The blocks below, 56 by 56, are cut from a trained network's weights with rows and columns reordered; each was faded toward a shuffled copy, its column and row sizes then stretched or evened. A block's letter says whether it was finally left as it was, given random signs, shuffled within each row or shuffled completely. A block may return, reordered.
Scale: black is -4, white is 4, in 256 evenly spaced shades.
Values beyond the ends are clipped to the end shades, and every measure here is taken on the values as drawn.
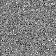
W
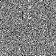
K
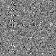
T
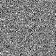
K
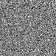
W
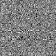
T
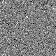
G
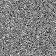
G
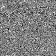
W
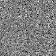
K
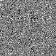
K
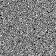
G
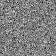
G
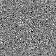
K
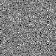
T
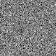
K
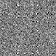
T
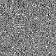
T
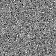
G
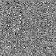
T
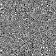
K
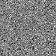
K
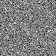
G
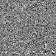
K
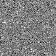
W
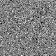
W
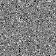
K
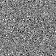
W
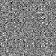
T
